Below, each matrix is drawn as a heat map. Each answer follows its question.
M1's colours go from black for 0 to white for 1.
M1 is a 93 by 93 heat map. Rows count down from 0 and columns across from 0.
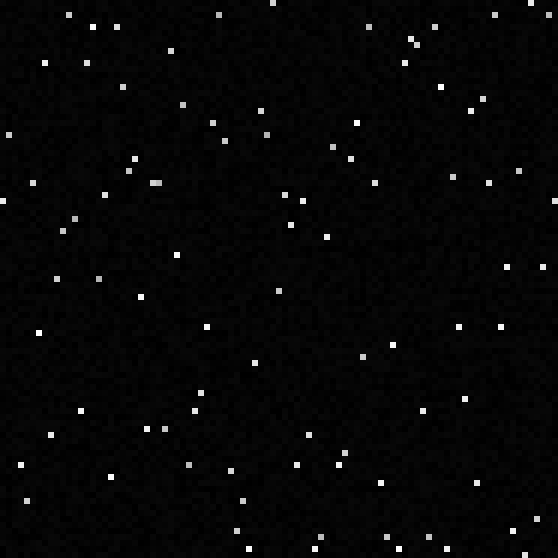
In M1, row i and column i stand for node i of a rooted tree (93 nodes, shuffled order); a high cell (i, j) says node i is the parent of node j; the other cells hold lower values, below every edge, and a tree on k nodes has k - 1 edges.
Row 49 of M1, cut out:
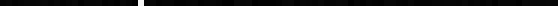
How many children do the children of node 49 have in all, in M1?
1
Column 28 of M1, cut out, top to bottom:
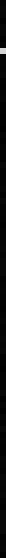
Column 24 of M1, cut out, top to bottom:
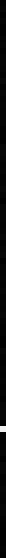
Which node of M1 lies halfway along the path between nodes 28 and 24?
89
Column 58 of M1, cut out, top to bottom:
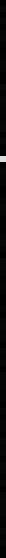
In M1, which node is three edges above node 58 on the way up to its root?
17
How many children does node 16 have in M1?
1
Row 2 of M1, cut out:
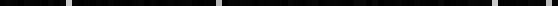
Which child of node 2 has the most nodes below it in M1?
91
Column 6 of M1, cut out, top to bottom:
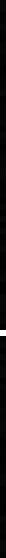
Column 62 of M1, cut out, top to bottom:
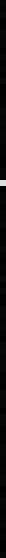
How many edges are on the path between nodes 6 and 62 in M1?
5
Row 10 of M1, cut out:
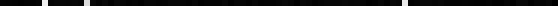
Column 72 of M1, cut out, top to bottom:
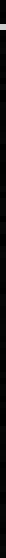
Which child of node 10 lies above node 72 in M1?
14
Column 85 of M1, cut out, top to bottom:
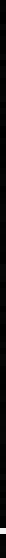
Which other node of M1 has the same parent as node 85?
39
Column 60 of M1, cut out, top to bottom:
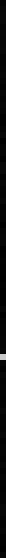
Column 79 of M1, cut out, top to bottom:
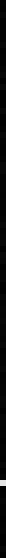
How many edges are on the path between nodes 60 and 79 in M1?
8
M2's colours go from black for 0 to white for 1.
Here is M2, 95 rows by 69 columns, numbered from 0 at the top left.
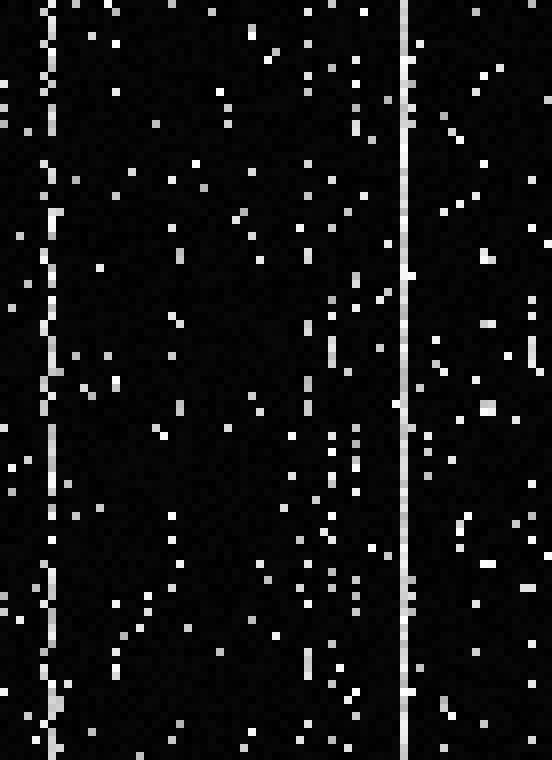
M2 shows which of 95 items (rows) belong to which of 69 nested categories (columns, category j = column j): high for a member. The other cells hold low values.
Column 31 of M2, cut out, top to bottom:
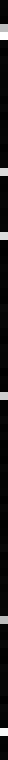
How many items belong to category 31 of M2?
7
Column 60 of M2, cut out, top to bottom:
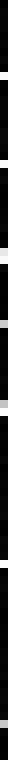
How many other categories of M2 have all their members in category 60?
5
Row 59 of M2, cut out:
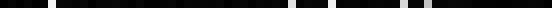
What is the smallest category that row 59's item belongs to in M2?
36
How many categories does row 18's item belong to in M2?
1
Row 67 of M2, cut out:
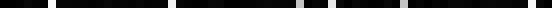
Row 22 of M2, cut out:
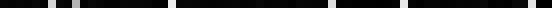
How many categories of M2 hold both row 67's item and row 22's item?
5
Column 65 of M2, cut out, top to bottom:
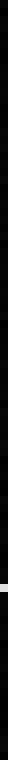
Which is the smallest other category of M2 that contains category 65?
4
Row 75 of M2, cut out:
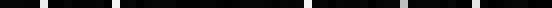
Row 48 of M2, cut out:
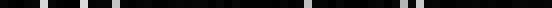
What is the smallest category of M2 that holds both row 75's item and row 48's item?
14
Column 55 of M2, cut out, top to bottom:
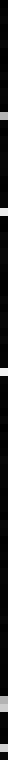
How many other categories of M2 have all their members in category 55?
4
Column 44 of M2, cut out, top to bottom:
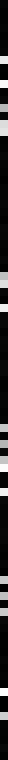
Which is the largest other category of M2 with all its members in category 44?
51
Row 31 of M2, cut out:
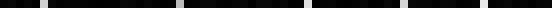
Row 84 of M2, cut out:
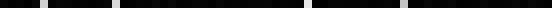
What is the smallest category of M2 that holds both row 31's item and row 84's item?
5
